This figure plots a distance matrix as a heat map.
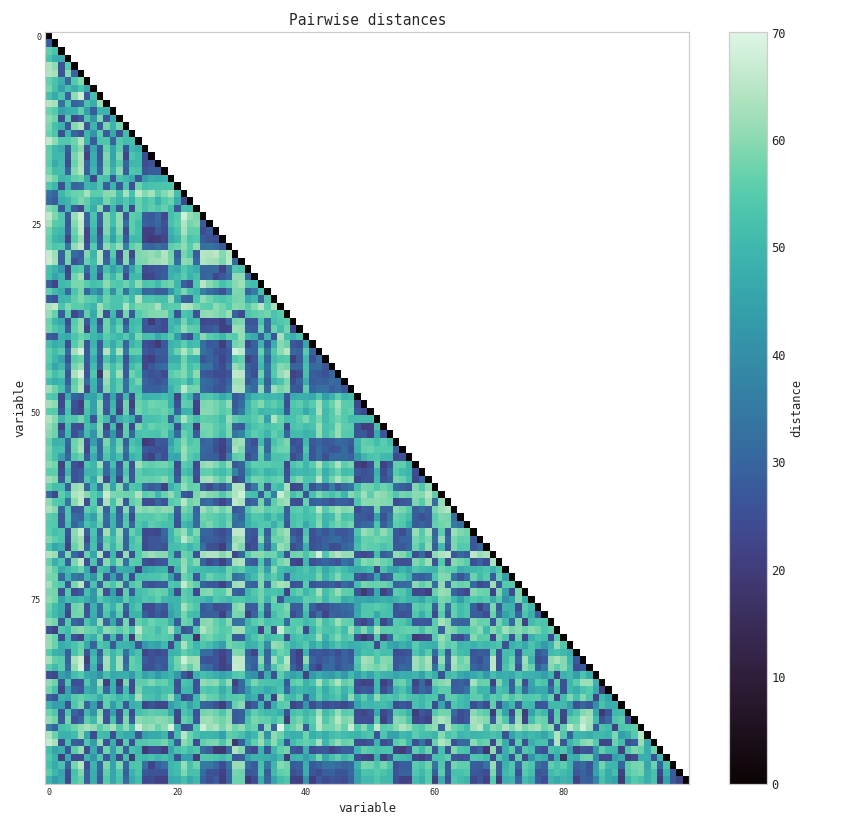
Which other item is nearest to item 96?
80
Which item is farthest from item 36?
92
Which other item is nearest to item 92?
88
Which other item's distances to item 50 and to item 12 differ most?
5
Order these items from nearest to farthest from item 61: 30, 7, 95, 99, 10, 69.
99, 95, 7, 10, 69, 30
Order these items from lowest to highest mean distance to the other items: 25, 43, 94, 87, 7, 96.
43, 96, 87, 25, 94, 7
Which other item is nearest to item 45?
8
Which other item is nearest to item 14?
71
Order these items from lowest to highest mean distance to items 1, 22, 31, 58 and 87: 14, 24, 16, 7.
16, 7, 24, 14
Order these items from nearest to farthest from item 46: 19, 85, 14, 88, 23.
85, 88, 19, 23, 14
